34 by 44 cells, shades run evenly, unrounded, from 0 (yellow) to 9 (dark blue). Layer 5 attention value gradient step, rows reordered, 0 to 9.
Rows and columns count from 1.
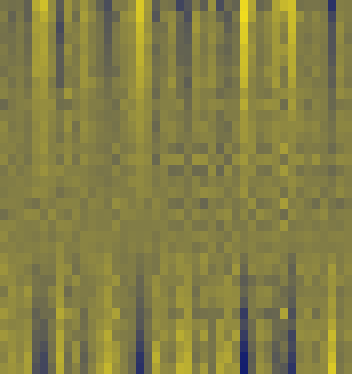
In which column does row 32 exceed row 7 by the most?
31
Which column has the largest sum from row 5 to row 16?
42
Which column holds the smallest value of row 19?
36
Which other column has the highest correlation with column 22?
25
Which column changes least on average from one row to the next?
3
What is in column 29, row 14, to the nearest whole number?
4
